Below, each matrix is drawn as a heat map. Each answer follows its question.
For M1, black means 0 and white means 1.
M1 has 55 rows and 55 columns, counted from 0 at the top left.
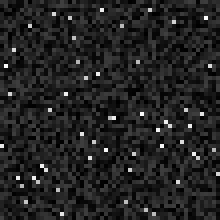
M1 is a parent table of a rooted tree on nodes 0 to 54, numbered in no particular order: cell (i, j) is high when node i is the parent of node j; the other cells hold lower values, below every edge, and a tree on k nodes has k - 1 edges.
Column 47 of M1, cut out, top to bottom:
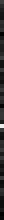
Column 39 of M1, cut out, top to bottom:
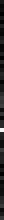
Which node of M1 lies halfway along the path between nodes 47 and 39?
42
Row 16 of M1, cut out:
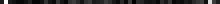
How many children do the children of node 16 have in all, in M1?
1
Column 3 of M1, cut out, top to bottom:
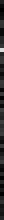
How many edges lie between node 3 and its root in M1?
3
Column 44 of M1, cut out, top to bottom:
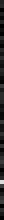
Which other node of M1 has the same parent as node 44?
9
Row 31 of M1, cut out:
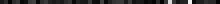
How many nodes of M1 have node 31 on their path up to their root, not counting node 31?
8
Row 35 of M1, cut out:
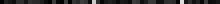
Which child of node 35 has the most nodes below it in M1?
23
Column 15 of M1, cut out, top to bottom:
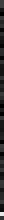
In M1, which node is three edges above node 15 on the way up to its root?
2
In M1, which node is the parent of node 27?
29
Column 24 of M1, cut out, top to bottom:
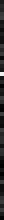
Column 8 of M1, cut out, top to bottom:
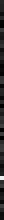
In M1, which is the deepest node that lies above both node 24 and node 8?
45
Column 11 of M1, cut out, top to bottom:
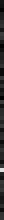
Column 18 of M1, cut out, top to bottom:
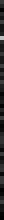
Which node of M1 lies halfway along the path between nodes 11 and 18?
28
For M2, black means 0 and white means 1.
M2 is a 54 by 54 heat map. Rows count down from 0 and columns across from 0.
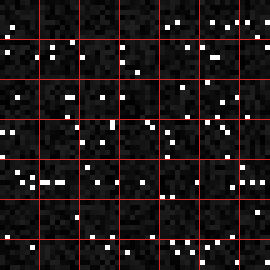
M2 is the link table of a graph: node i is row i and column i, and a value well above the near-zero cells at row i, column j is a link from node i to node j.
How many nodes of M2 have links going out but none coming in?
3
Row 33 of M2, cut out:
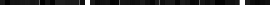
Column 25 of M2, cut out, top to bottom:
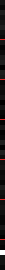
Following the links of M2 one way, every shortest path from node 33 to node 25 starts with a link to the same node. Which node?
node 17
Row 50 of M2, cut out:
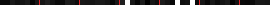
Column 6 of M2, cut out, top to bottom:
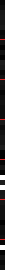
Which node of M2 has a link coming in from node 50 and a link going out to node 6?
node 35
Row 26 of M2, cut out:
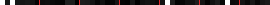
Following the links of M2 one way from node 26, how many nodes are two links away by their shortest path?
2
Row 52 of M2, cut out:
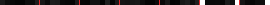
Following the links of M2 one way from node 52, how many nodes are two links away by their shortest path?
5
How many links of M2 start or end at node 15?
2
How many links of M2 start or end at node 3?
2
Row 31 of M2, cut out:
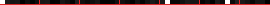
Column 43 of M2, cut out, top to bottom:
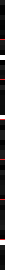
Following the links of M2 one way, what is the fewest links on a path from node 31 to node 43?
3
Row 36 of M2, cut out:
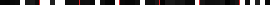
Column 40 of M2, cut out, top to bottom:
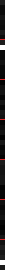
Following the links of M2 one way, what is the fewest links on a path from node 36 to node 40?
2
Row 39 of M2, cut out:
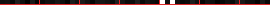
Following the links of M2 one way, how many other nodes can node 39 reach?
3
